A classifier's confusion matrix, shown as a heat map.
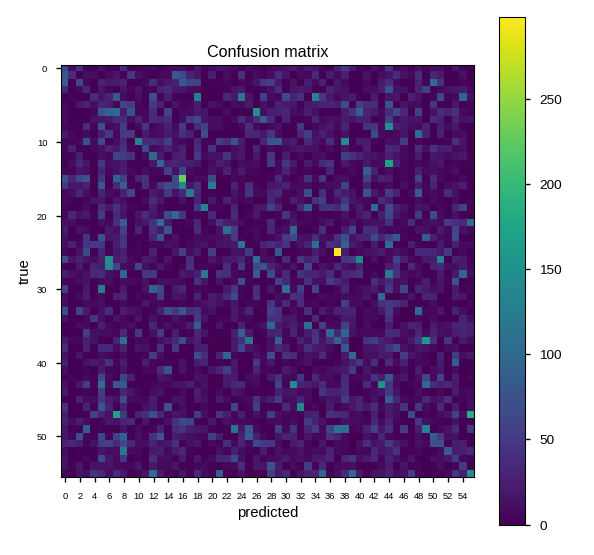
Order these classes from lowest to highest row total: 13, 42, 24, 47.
42, 13, 24, 47
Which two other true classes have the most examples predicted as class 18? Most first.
4, 35
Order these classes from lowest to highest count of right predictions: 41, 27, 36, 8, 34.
41, 34, 8, 27, 36
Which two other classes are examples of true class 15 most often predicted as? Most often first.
16, 7
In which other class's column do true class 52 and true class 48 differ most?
8
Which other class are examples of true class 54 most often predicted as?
28
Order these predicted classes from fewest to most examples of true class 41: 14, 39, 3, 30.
3, 30, 39, 14
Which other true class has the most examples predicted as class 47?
55
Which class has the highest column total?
44
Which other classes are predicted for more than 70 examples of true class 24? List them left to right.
34, 38, 44
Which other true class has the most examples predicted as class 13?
21
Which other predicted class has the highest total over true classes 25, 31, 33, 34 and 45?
37
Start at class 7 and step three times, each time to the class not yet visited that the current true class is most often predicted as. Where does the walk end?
26
